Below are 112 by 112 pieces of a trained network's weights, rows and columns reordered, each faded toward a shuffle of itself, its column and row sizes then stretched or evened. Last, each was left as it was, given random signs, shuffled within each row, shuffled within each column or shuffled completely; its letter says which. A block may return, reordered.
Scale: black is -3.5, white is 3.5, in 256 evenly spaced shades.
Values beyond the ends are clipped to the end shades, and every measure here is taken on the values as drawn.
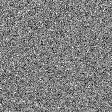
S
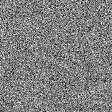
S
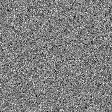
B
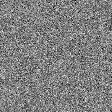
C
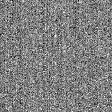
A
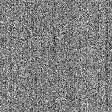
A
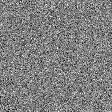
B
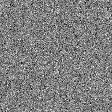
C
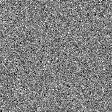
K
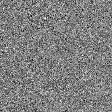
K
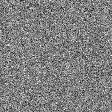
B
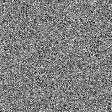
K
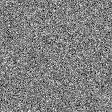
S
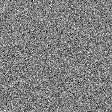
C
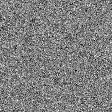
C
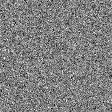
C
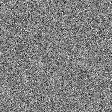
S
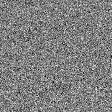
B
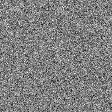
K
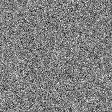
S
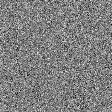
C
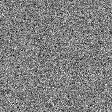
B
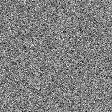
S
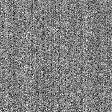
A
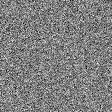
S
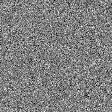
K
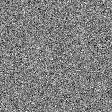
S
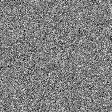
C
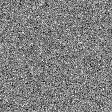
S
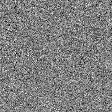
K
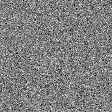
B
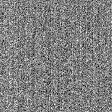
A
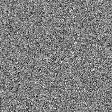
K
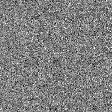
A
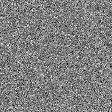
K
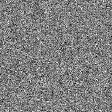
K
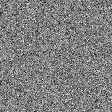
S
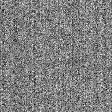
A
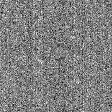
C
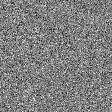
S
